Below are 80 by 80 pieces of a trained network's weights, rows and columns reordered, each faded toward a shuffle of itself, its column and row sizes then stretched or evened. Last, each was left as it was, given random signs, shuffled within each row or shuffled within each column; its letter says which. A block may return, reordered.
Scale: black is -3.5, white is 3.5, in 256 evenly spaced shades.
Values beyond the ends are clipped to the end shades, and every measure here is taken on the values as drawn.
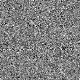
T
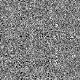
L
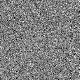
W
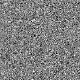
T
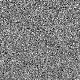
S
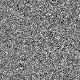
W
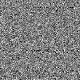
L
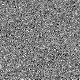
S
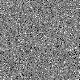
W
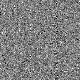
W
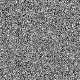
T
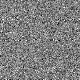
S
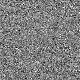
S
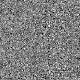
T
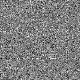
T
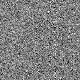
W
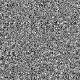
L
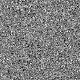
S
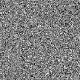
L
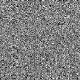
L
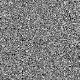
T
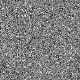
T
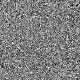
T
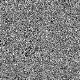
T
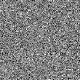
L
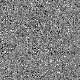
T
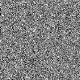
T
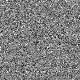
S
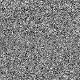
T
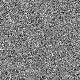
S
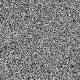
W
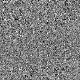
T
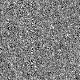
W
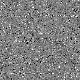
S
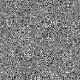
L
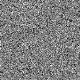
T
